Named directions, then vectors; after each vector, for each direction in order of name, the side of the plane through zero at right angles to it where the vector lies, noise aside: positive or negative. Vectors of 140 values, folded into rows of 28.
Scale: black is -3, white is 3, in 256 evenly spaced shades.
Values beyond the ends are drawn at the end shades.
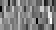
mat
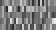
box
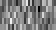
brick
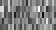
positive, negative, negative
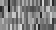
negative, positive, positive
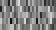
negative, negative, positive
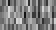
positive, positive, positive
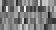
negative, positive, negative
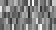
negative, negative, negative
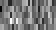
positive, positive, positive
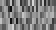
negative, negative, positive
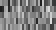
negative, positive, positive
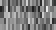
negative, positive, positive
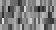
negative, positive, negative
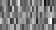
negative, negative, positive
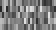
positive, negative, positive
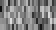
positive, positive, positive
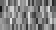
positive, positive, positive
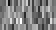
positive, positive, positive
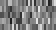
negative, negative, negative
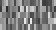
positive, negative, positive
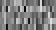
positive, negative, positive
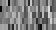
positive, positive, positive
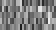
positive, negative, positive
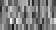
positive, positive, positive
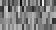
negative, positive, positive
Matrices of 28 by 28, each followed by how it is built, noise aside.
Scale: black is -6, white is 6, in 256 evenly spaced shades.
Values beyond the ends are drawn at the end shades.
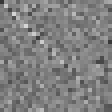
diagonal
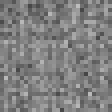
blocks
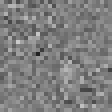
block diagonal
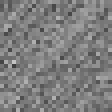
Hankel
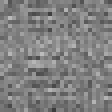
blocks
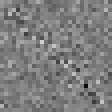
banded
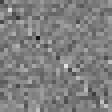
diagonal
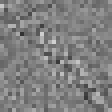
banded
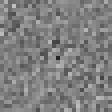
block diagonal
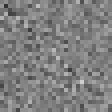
diagonal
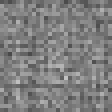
blocks
